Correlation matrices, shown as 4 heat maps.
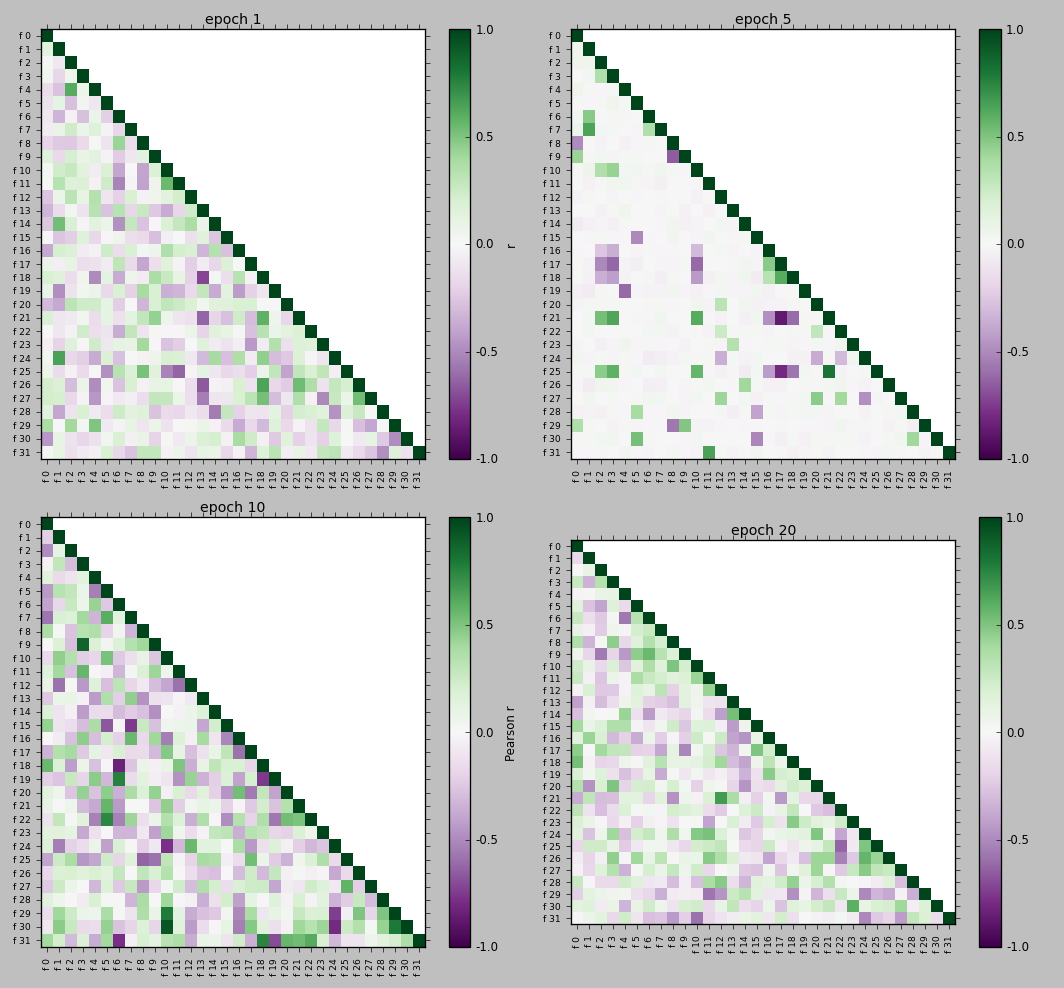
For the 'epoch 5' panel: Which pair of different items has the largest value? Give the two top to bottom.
f 21, f 25
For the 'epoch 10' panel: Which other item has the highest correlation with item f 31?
f 18
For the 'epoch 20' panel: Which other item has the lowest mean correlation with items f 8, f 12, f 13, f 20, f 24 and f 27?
f 31
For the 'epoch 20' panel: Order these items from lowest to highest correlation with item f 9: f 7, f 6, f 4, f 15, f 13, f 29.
f 4, f 15, f 29, f 13, f 7, f 6
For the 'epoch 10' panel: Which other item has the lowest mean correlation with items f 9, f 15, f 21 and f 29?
f 24
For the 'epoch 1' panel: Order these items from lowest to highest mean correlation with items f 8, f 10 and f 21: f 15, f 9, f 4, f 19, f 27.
f 15, f 4, f 19, f 27, f 9
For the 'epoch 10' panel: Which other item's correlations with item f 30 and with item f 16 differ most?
f 10
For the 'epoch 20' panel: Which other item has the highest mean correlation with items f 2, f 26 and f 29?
f 3
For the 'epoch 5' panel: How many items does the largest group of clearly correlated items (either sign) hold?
8
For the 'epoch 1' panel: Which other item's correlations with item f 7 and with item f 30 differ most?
f 29
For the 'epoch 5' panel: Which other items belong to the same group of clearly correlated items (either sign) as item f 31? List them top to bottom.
f 11
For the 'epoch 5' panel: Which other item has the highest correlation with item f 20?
f 27
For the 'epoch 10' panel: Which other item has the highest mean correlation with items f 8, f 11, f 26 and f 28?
f 29
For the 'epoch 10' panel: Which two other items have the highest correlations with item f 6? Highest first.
f 19, f 4
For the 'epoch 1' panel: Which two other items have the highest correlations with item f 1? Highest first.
f 24, f 14
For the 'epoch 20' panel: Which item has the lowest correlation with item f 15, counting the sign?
f 13
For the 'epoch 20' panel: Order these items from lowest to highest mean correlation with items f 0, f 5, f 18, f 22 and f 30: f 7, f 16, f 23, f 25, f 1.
f 25, f 1, f 16, f 7, f 23
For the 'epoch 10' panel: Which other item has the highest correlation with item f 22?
f 5
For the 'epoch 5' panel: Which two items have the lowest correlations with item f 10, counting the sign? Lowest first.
f 17, f 18
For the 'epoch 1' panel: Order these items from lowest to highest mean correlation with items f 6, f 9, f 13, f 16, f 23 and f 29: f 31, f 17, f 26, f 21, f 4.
f 26, f 17, f 21, f 31, f 4
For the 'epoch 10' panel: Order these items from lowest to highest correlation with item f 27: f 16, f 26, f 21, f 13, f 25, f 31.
f 26, f 21, f 31, f 16, f 13, f 25
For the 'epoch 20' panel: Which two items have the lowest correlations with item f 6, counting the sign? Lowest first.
f 4, f 14
